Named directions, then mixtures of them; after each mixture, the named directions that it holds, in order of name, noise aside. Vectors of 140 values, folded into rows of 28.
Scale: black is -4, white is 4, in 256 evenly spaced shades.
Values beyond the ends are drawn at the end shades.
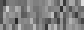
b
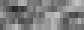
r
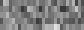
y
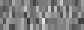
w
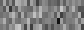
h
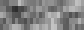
r.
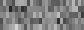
h, r, y.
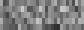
y.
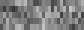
h, r, w.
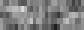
r, y.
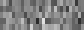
w, y.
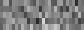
w, y.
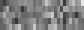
b, r.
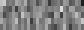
b, h.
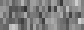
r, w.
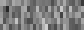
b, w.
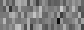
h.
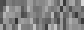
b.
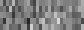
h, r, w.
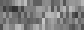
h, r, w.
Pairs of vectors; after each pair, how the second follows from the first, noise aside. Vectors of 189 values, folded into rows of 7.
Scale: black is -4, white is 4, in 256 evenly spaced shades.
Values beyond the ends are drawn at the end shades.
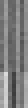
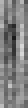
wrapped around, negated.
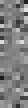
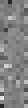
reversed, partly zeroed.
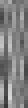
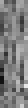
wrapped around, negated.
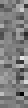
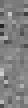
reversed, negated, partly zeroed.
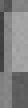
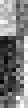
reversed, negated, scaled up.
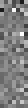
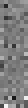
reversed, negated, partly zeroed.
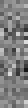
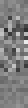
partly zeroed.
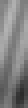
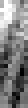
reversed, negated, scaled up.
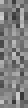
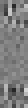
reversed, partly zeroed.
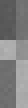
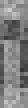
wrapped around, negated.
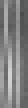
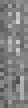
reversed, partly zeroed.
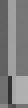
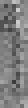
reversed, negated, partly zeroed.
